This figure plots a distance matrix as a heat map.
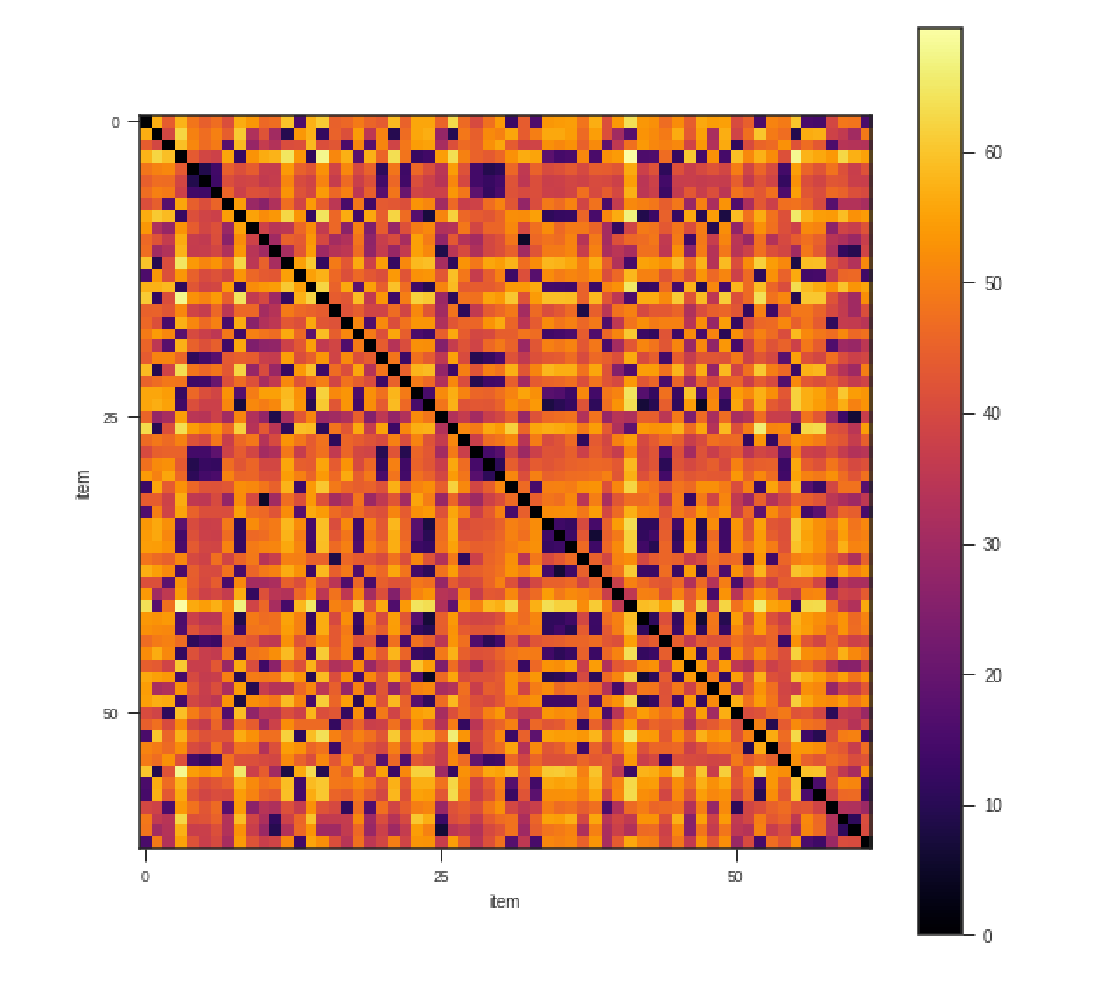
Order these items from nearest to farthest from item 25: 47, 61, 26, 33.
26, 61, 33, 47
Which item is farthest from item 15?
3
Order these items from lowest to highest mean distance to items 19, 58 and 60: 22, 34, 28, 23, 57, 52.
28, 22, 57, 52, 34, 23
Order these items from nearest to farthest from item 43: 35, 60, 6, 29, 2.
35, 6, 29, 60, 2
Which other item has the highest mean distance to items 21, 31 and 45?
53
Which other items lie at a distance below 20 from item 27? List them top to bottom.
16, 37, 51, 53
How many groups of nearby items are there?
9
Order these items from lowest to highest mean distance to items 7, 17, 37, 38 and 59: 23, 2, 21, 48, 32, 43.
2, 32, 48, 43, 21, 23
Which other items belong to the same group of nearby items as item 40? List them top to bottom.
9, 48
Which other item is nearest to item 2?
50
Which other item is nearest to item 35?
38
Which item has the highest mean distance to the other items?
41
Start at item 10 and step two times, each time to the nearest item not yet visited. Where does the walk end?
46
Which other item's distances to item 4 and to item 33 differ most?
30
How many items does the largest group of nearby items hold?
15
